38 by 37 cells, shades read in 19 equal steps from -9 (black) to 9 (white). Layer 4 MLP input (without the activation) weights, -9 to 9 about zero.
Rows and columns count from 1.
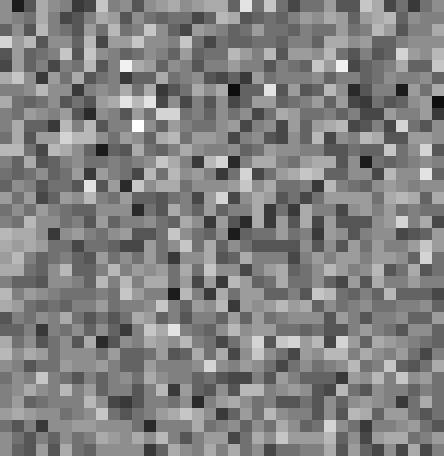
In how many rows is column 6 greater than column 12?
20
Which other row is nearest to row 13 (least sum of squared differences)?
7
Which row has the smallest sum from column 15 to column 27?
32
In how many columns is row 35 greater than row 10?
20
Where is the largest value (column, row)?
12, 11
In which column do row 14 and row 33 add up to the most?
14
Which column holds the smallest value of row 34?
17
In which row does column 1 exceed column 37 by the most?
9
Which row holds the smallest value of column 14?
8
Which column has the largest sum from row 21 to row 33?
13
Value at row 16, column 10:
2
